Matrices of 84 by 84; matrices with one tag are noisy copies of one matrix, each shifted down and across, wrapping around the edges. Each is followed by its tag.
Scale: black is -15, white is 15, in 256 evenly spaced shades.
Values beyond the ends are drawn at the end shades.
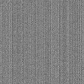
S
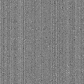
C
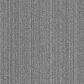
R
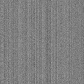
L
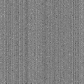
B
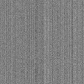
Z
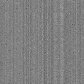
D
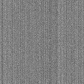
Z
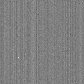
C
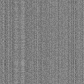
D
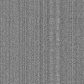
D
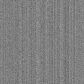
L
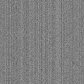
C
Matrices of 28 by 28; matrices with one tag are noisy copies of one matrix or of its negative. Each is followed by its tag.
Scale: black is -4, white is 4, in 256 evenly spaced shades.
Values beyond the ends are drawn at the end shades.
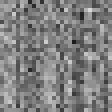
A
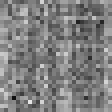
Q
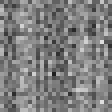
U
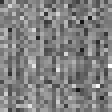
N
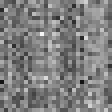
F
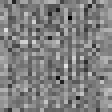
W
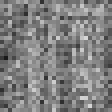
Q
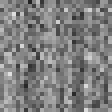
A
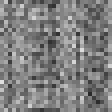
F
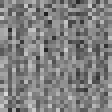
N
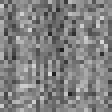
U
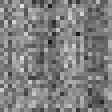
F
